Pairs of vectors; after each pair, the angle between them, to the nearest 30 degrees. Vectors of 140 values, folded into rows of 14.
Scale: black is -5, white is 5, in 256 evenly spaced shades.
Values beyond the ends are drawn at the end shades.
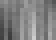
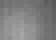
90 degrees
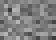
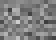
30 degrees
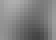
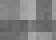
90 degrees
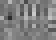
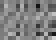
90 degrees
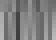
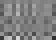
120 degrees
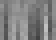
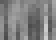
30 degrees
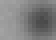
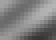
90 degrees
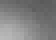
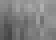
150 degrees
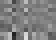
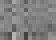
150 degrees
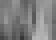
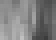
150 degrees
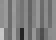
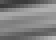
90 degrees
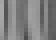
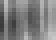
150 degrees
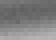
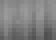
150 degrees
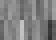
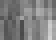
150 degrees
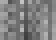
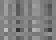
90 degrees
